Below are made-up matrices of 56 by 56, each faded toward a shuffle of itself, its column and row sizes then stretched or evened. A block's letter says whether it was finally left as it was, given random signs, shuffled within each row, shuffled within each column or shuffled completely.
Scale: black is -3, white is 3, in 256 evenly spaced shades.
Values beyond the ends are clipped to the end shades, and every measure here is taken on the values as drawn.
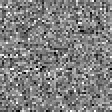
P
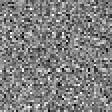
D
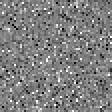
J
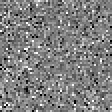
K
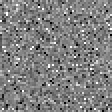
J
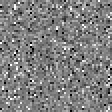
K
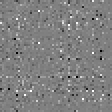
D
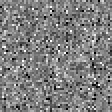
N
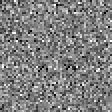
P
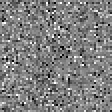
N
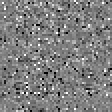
N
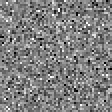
J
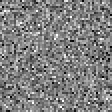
J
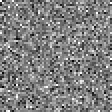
K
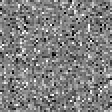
K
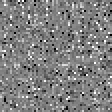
K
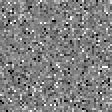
J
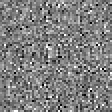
D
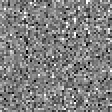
K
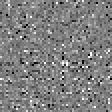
D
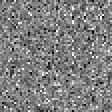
K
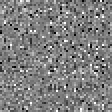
N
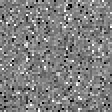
K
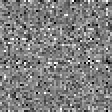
N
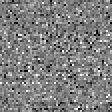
P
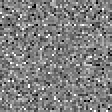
P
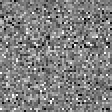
P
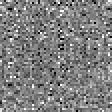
D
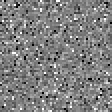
J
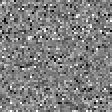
P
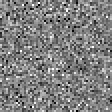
J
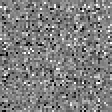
N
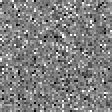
K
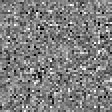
N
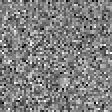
P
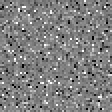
J
